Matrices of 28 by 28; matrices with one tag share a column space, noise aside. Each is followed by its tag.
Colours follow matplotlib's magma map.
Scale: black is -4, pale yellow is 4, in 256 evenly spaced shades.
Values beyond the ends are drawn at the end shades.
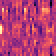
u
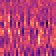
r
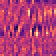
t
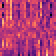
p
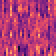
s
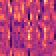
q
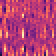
s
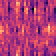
u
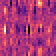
u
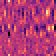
t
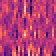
s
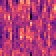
q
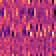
t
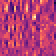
q
